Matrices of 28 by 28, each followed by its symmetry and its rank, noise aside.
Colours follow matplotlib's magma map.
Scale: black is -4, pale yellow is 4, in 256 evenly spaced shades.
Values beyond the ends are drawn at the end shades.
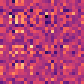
no symmetry, rank three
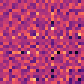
symmetric, rank three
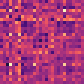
symmetric, rank three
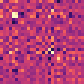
symmetric, rank three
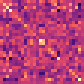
symmetric, rank four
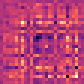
symmetric, rank three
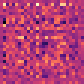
no symmetry, rank four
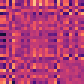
antisymmetric, rank two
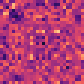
symmetric, rank four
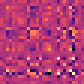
symmetric, rank two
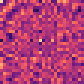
symmetric, rank four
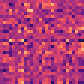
no symmetry, rank four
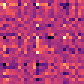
no symmetry, rank three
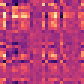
no symmetry, rank two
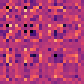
symmetric, rank two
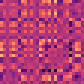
symmetric, rank two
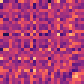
symmetric, rank three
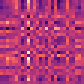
no symmetry, rank two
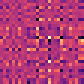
no symmetry, rank two
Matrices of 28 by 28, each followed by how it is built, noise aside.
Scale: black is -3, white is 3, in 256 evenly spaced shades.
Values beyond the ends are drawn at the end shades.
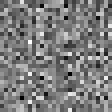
low rank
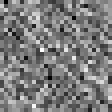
Toeplitz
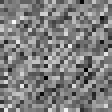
Hankel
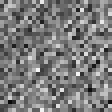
Hankel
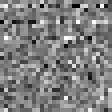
uneven rows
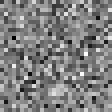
noise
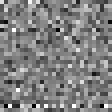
uneven rows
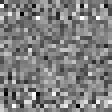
uneven rows
